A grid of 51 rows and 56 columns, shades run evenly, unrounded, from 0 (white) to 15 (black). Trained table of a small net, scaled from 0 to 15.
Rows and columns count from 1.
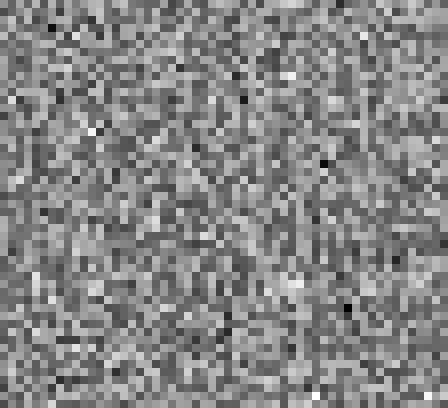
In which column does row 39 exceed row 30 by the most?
44
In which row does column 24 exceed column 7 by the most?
38
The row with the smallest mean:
18
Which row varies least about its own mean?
25
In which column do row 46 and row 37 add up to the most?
31
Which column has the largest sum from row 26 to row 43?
40
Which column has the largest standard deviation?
37
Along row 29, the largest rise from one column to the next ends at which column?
14
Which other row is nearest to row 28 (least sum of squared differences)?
4
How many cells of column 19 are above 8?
20
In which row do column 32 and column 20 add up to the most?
21
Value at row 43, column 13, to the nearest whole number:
11
